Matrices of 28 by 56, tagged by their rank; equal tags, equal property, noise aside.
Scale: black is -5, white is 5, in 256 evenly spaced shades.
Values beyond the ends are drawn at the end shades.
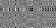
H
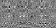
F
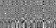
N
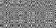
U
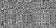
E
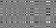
H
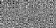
E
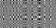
H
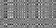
H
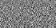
F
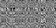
U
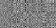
U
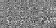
F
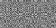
U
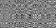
U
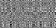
N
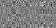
E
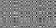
N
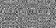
E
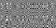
U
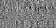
E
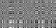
H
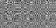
U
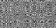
F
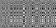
H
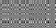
H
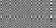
H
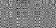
U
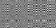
H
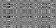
N
